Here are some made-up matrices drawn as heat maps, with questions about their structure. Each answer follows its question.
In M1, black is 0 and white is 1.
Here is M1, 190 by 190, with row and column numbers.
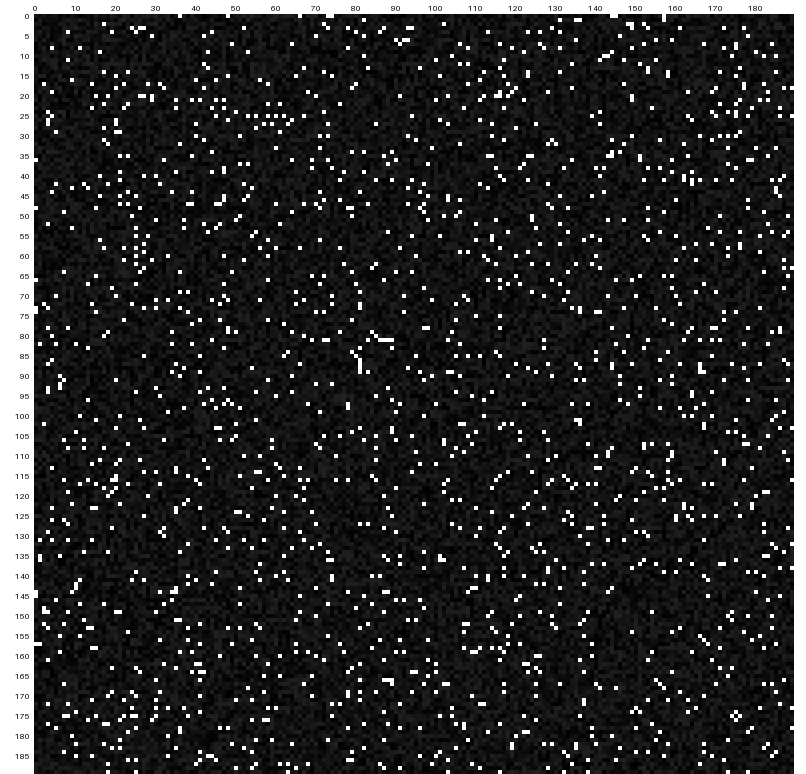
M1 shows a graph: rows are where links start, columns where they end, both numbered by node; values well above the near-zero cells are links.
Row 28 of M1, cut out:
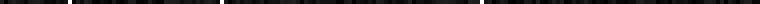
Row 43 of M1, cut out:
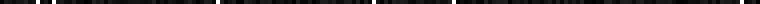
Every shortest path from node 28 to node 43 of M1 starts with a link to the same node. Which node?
node 55
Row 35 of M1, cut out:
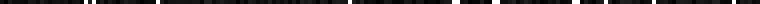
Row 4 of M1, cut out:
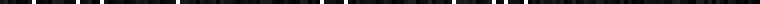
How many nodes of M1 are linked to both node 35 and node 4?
2
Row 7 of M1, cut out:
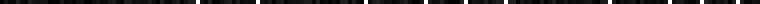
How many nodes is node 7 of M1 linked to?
10
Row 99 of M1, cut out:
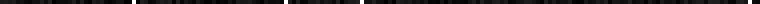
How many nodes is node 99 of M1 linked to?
4
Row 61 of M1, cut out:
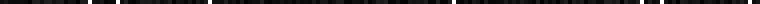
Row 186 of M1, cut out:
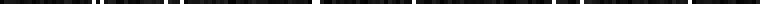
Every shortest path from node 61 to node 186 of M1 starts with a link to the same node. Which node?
node 22
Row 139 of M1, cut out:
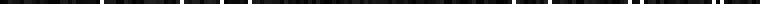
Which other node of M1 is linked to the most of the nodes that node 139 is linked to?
node 25
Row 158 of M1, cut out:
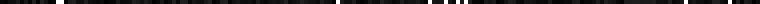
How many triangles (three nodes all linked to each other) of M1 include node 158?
1
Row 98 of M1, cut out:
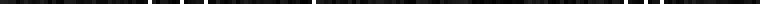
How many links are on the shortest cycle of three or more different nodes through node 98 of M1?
3
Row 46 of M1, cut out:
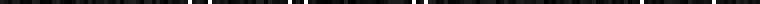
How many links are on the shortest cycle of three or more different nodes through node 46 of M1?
4
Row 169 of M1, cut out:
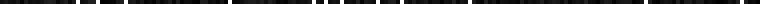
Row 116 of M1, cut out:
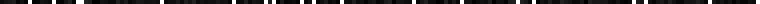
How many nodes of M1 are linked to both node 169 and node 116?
4
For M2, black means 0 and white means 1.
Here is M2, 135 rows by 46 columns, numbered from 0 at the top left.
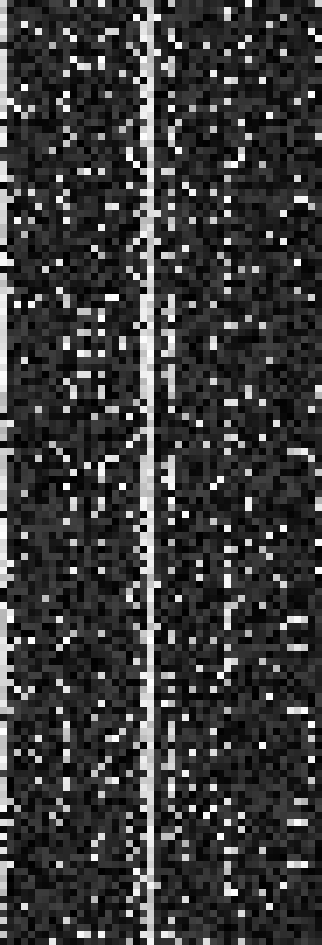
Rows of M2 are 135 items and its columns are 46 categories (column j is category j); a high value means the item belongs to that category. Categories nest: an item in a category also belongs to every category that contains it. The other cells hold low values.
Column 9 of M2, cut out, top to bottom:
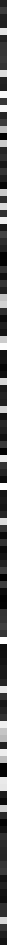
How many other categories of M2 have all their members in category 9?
9
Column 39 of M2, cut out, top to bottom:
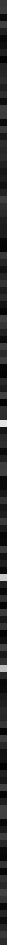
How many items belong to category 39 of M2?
3
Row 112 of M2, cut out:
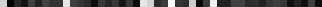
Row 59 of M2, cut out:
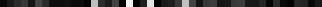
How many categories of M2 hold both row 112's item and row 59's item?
1
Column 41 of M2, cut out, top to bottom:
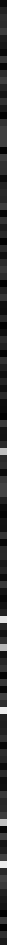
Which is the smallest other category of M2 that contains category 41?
43
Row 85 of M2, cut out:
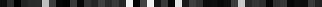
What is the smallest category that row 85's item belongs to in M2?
6
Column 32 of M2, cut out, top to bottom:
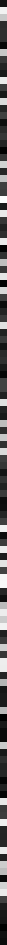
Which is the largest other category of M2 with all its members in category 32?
19
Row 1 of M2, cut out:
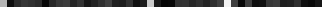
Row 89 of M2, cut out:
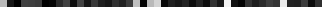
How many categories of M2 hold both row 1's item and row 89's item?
3
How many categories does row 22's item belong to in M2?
3
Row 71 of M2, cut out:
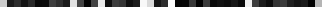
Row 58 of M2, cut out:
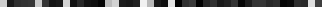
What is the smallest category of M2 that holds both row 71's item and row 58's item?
24
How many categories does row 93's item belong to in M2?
2
